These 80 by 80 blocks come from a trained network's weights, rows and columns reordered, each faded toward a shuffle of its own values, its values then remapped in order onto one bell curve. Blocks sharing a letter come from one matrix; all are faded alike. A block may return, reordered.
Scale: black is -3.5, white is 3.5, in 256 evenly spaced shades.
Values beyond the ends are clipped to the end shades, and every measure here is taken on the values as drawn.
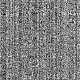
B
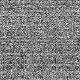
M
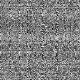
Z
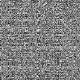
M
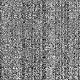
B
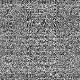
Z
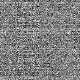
Z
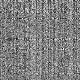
B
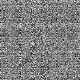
Z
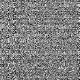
Z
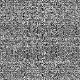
Z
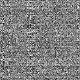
Z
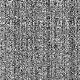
B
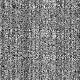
B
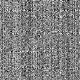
B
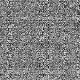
Z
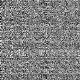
Z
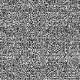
Z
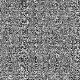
Z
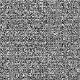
M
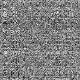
M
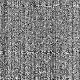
B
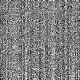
B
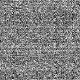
M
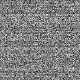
Z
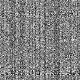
B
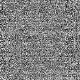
Z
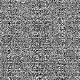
M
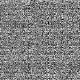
M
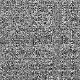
Z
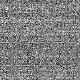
M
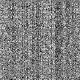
B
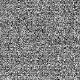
Z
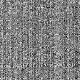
B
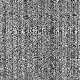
B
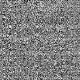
Z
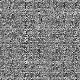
M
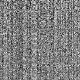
B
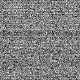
M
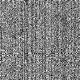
B
